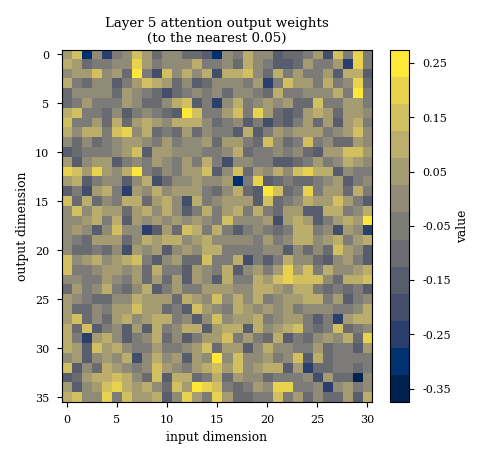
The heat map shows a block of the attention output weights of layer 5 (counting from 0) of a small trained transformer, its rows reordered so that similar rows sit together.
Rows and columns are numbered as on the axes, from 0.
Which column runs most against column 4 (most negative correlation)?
29
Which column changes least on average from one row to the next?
4
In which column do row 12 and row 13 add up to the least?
9
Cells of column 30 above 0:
11
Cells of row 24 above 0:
12
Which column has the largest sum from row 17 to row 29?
23
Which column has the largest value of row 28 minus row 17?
21
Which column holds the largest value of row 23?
22
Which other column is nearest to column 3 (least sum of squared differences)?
14
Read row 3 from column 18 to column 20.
-0.05 0.05 -0.25
